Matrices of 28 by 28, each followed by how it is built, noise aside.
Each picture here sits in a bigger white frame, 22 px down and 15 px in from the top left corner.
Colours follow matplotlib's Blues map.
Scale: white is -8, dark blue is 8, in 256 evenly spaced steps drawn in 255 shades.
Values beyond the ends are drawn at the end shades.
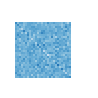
diagonal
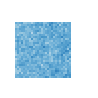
smooth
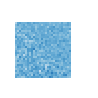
lower triangular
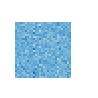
uneven columns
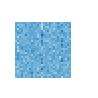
uneven columns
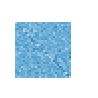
diagonal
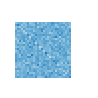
diagonal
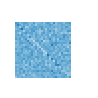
diagonal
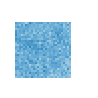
smooth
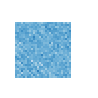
Toeplitz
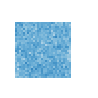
smooth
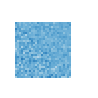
lower triangular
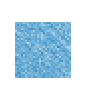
Toeplitz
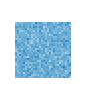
noise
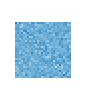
banded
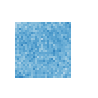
smooth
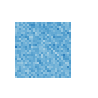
Toeplitz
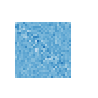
banded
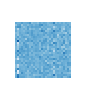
uneven columns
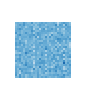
uneven columns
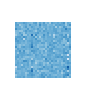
uneven columns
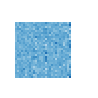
uneven columns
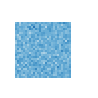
noise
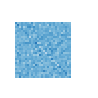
diagonal
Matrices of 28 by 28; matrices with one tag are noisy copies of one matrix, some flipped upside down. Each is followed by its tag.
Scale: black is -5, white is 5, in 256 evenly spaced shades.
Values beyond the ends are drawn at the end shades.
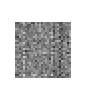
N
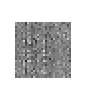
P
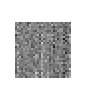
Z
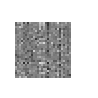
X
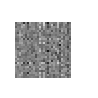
X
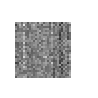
N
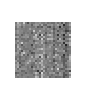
Z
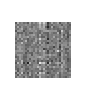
X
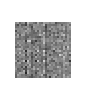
P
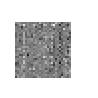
N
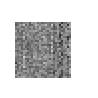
N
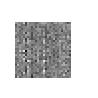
P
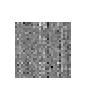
X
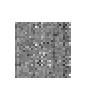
Z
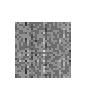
P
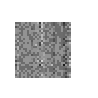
Z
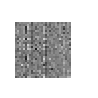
P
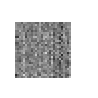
N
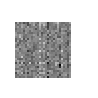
X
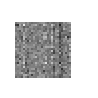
N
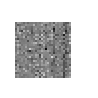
Z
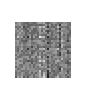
X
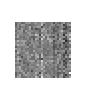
Z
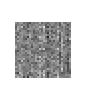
X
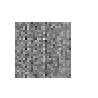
P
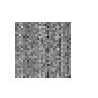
X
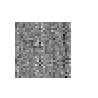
Z
